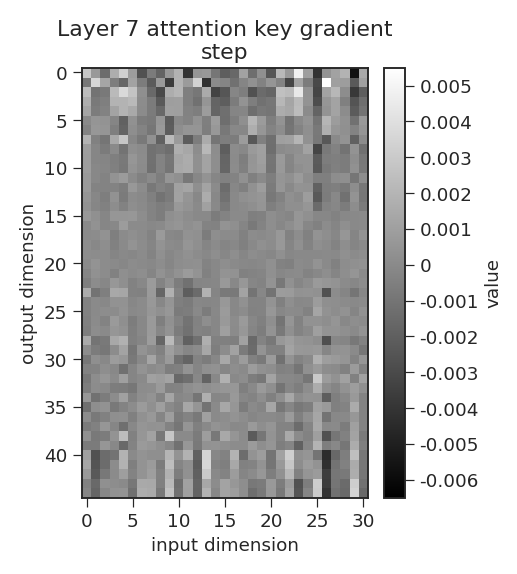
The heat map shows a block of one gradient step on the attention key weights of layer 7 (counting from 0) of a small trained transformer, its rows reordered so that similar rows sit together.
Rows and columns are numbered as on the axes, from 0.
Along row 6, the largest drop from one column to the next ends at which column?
9
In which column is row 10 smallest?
25
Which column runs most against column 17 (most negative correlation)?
11
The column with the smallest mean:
26
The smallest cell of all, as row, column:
0, 29
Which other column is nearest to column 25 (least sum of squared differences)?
15
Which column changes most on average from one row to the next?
4
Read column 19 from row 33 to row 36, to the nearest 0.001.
0.001 0 0 0
